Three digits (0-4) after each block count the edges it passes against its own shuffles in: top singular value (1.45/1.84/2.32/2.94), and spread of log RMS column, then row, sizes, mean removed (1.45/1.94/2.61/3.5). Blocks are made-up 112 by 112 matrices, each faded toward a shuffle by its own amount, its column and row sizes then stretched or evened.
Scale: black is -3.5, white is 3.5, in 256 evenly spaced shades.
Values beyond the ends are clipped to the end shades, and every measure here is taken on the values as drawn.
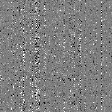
1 4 1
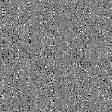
2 3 1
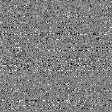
0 0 4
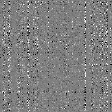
1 4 2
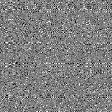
3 0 3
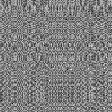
4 1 1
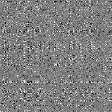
3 2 3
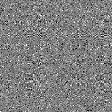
3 1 2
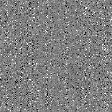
2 3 1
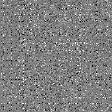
0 3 3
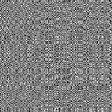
4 3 1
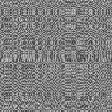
4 2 1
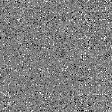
1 2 2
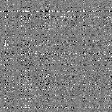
1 3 4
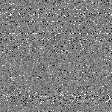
2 0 3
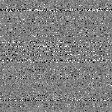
2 1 4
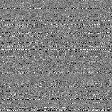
3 0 4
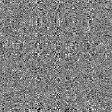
3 3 3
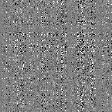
0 4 3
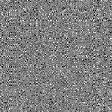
3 2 2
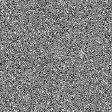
0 2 0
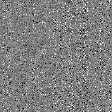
0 3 0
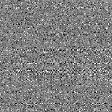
3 1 3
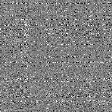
0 2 4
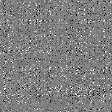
1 3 3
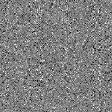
2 2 0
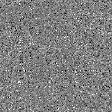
2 2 2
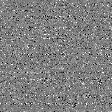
1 0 3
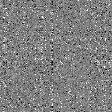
2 2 0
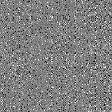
3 3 0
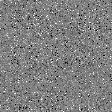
0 2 1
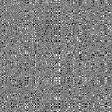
4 3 2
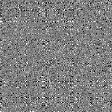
3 2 3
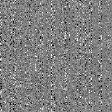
1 4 1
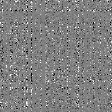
0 4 3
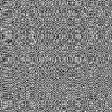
4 0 0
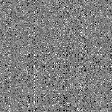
2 3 1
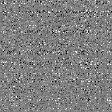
2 2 3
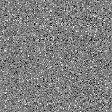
2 1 1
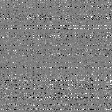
3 2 4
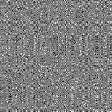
4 2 1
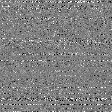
1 0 4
